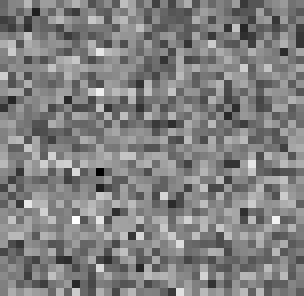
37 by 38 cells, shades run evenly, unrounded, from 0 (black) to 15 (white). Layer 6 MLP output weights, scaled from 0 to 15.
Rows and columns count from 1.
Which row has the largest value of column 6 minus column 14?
14
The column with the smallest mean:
29
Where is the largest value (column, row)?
10, 28
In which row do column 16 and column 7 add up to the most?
20
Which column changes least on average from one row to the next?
33
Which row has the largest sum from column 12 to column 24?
12
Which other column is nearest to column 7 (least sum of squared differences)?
34
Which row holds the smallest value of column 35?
3
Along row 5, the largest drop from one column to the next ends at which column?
31
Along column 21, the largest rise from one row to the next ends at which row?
25
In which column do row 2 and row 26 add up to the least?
22
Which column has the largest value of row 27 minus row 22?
13
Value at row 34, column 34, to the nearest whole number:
11
